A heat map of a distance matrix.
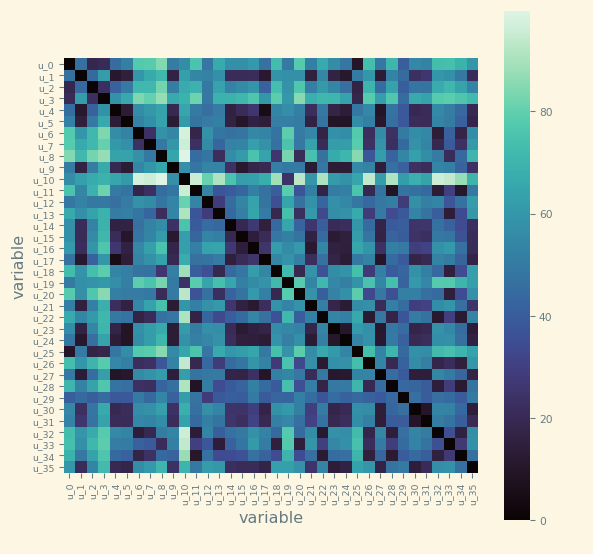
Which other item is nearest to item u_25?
u_0
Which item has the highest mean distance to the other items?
u_10
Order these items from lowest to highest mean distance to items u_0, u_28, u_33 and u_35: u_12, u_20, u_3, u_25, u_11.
u_11, u_20, u_12, u_25, u_3
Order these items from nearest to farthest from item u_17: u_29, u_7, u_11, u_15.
u_15, u_29, u_11, u_7
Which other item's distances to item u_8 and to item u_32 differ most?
u_6
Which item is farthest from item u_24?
u_8
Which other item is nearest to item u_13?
u_33
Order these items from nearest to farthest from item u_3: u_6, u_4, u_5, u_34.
u_4, u_5, u_34, u_6
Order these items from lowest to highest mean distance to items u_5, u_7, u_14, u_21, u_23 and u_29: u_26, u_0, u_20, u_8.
u_26, u_20, u_0, u_8
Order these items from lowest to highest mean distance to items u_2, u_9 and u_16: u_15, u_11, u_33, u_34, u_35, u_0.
u_15, u_35, u_0, u_34, u_11, u_33
